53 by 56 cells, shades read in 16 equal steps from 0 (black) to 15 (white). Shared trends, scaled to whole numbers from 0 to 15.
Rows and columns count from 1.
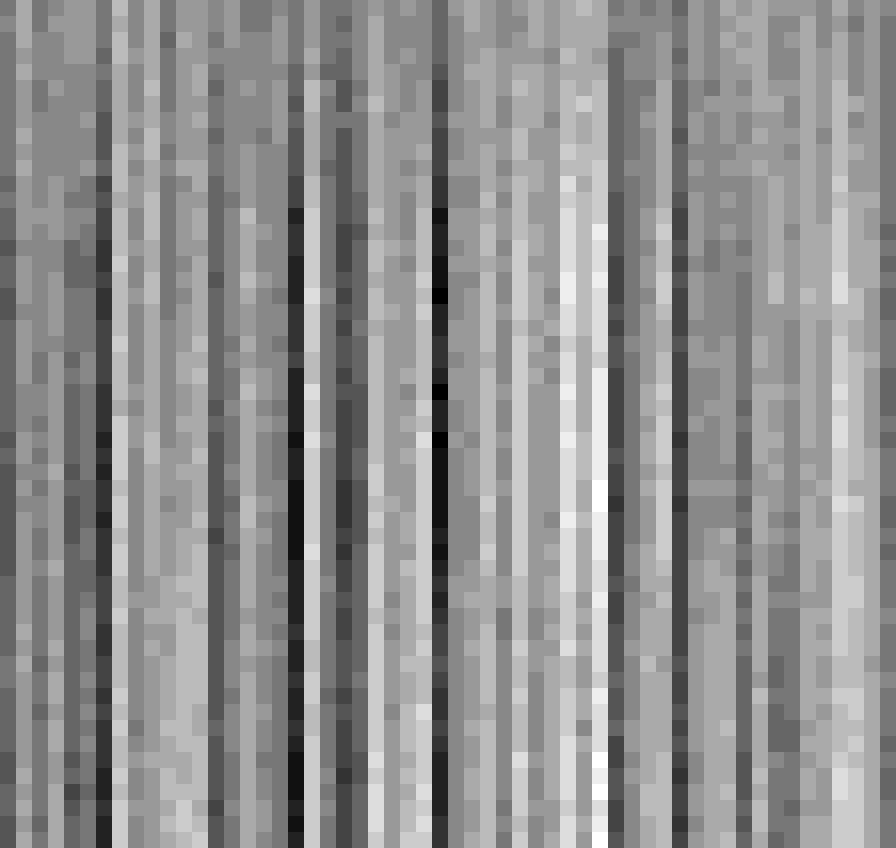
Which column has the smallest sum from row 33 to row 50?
19
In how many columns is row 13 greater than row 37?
16
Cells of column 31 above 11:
2
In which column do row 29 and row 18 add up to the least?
28
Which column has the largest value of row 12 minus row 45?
49
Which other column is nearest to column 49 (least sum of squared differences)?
50
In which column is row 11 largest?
38
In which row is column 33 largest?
48
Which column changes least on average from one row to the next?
55
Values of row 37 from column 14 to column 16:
5 7 10
